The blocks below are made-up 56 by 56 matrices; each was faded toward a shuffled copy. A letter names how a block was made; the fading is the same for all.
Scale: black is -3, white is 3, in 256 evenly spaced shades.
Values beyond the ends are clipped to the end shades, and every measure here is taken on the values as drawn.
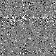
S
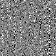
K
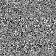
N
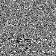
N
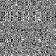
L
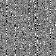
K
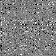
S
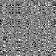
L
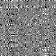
L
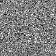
N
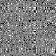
L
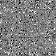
S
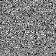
N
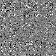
S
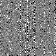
K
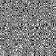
L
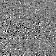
S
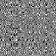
L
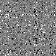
S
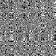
L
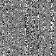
K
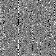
K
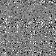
S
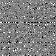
S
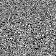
N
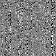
K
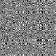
L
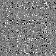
S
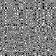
L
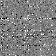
S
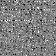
S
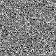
N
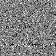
N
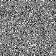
N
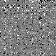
S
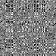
L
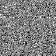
N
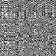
L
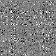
S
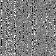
K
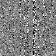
K
